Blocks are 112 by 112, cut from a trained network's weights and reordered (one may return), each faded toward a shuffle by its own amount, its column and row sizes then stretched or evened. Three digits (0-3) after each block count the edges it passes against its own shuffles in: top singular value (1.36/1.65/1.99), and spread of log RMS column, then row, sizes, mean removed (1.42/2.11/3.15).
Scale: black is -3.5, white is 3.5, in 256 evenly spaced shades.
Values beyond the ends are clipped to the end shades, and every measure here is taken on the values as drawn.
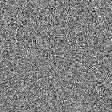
1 1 1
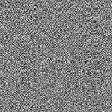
3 2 1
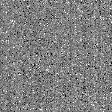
0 1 1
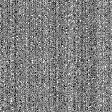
3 1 1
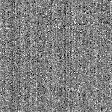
2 0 1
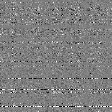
3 1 3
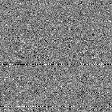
2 1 2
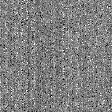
1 2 0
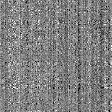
3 2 2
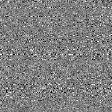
2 1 3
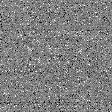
0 1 1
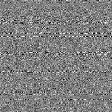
3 0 3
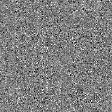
0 2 1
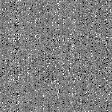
0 2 1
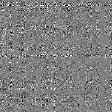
2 3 3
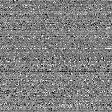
2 0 2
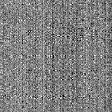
3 1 2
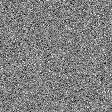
0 0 0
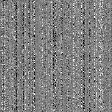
3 3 0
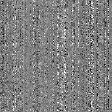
2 3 1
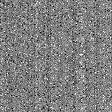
1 1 0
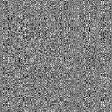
3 3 1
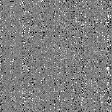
0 3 2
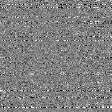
2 1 3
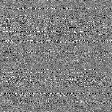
2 1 3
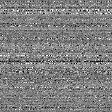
3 0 3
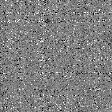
0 1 2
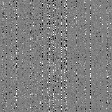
1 3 0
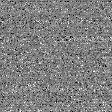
0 0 2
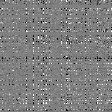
3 3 3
